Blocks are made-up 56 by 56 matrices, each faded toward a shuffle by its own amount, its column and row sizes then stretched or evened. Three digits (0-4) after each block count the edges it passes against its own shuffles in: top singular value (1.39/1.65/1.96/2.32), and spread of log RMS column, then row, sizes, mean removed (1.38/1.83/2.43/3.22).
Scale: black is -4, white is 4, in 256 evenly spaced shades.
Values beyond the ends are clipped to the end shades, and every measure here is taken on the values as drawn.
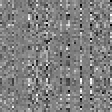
4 4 1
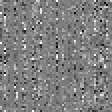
0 4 0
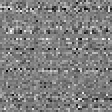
3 0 4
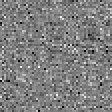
3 0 1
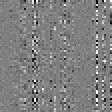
4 4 1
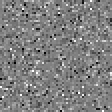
1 0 0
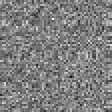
3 0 0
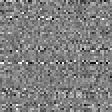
3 0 3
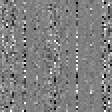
2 4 0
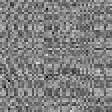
4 0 2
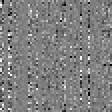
1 4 0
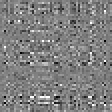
4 2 3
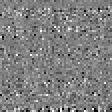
2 0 3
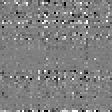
2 2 4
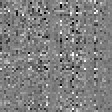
0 4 2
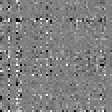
2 3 3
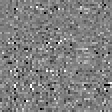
2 1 2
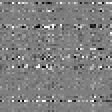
1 2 4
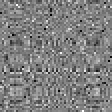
4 0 1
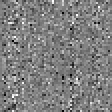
0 3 1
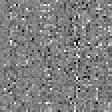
2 3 1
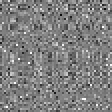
4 0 1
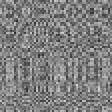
4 0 2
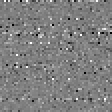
0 0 2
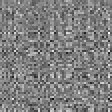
4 1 3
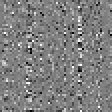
3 3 1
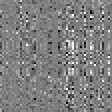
4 4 1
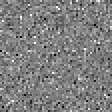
0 0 0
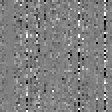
3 4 0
